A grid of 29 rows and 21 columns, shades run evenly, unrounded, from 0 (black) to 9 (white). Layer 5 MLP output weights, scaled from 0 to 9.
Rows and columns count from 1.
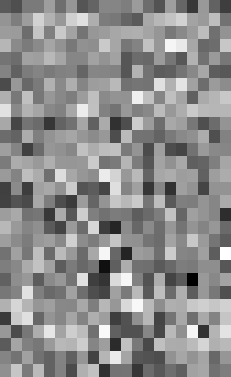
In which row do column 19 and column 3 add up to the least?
15
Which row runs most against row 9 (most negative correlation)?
1
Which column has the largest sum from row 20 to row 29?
21
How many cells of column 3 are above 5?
13
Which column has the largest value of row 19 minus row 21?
10
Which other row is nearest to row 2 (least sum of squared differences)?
9
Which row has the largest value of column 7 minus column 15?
26
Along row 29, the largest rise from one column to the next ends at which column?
8
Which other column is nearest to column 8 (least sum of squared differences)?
20
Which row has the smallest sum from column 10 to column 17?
29
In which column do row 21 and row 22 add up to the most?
12
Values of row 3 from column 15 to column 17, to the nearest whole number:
5 4 5
